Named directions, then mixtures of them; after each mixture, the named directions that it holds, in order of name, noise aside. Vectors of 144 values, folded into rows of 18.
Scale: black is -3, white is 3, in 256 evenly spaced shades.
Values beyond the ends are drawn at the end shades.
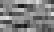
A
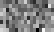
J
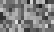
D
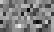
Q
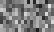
D, J.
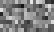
A, D.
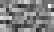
A, J.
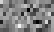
Q.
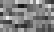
A, D.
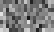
D, J.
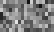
D.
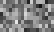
D.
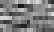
A.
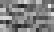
A, J.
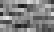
A.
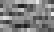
A.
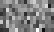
J.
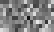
J, Q.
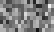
D, J.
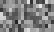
D.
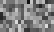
D.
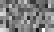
J.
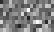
Q.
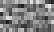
A, D.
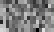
J.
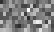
Q.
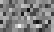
Q.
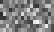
D, Q.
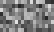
A, D.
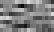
A.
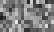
D.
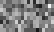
D, J.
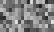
D.
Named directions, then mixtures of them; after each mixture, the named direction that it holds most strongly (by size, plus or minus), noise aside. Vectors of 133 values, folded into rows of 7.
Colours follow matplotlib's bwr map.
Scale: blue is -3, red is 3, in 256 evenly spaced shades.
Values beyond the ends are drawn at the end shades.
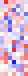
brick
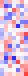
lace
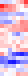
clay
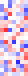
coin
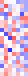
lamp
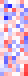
lace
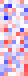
coin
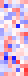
lace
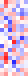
brick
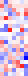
coin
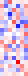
lace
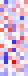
brick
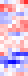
clay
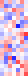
lace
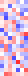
lamp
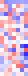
lamp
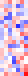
lace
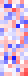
lace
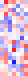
brick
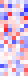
coin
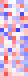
lamp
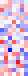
coin
